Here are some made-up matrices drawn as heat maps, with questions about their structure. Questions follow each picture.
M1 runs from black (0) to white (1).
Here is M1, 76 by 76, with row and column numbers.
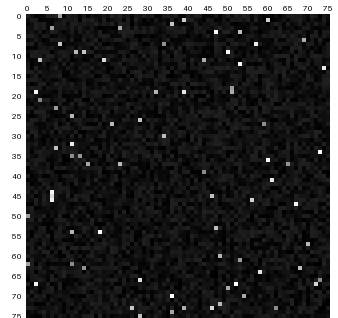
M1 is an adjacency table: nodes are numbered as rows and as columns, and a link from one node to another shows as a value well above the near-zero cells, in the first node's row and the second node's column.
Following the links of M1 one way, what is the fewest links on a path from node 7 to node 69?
5
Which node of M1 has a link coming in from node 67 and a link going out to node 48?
node 72
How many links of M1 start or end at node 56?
1
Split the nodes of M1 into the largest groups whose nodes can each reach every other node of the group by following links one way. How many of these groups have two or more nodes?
1
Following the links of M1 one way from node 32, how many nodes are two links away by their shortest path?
3
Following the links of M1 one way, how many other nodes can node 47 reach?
7
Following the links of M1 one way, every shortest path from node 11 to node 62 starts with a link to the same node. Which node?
node 3
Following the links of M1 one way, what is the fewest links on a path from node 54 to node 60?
5
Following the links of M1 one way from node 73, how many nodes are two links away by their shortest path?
6
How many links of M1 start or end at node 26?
2
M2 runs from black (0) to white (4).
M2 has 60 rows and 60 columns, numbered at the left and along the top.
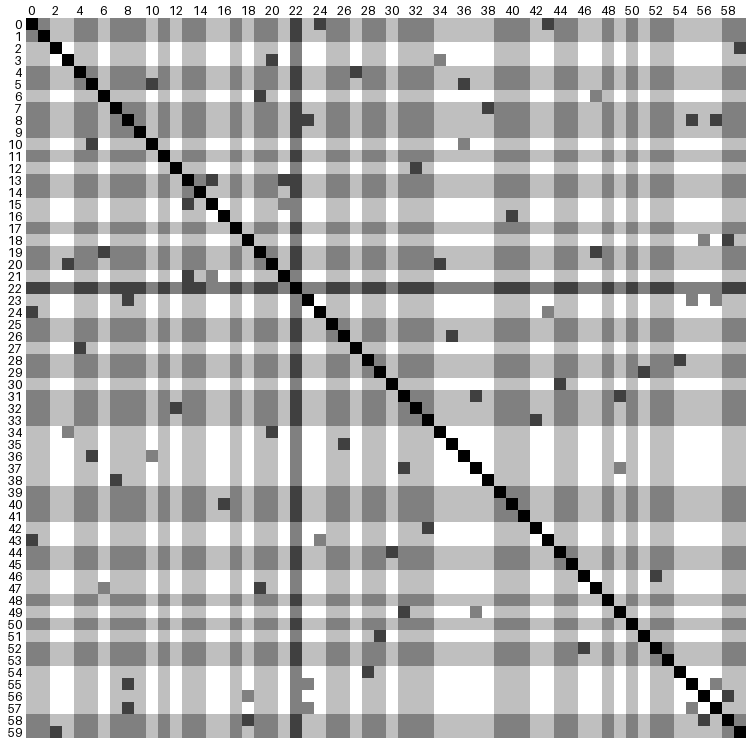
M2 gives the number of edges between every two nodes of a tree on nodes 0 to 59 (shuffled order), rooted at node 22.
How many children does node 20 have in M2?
2
